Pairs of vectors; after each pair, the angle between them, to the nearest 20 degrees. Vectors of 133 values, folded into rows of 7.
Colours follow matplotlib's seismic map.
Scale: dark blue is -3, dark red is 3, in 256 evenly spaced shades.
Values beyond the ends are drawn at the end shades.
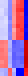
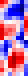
120 degrees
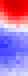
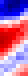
140 degrees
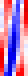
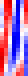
40 degrees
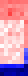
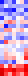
140 degrees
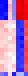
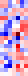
100 degrees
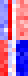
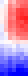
60 degrees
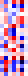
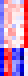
100 degrees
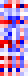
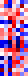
140 degrees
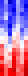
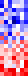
40 degrees
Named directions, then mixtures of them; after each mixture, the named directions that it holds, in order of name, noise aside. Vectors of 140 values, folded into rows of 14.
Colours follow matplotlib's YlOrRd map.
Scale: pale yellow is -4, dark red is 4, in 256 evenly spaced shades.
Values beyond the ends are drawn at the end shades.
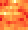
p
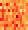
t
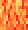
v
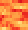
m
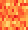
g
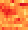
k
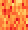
k, v.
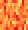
g, v.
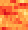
k, m, p.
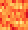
m, v.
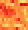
g, k.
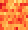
g, k, p.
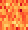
g, m, t.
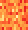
g, t.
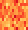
g.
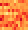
m, p, t.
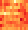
p.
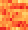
m.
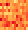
g, p, t.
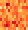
g, t.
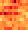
p.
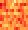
g, k, p.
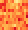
k, p, v.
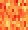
g.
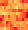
m, p, v.
